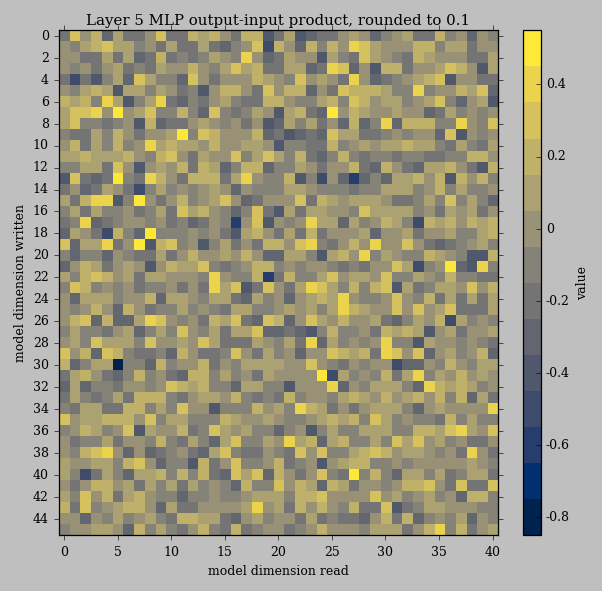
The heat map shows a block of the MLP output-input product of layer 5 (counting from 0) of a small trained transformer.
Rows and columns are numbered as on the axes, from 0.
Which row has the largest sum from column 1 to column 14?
7
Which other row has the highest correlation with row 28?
44
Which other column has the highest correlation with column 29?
4
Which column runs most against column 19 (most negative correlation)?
18
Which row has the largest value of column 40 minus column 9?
8
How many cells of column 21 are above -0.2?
36
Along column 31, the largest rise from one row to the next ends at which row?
24
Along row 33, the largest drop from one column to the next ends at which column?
38
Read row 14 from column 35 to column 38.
0.2 -0.1 0.1 -0.1
